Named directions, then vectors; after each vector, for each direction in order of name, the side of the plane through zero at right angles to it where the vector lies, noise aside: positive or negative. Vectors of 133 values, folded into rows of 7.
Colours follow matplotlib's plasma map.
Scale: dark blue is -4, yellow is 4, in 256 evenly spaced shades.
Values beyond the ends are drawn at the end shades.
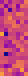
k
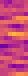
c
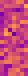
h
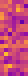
negative, negative, negative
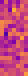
positive, negative, positive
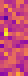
positive, positive, negative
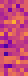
positive, positive, positive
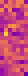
negative, positive, negative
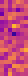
negative, positive, positive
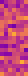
positive, negative, positive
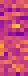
negative, positive, positive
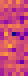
negative, positive, negative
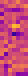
negative, positive, positive
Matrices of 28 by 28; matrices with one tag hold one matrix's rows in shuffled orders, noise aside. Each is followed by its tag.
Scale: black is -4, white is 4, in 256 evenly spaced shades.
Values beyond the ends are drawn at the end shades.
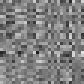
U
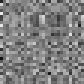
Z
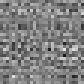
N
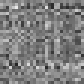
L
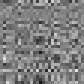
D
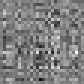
D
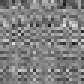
N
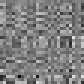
U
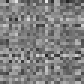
L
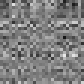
N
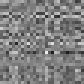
L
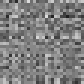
L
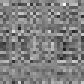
N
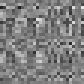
U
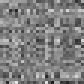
L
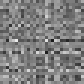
L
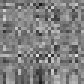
D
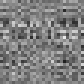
N
